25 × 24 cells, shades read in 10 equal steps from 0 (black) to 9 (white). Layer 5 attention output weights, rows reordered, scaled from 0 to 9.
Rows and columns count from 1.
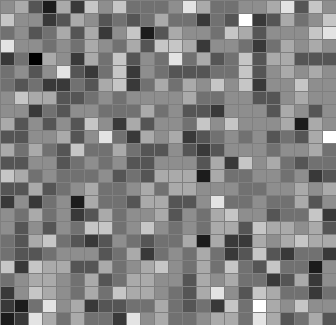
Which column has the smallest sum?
6
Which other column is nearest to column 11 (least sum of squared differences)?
8
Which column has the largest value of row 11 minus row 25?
24
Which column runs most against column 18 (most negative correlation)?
19
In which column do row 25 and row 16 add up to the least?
1
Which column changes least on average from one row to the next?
13
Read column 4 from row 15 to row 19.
3 4 4 3 7
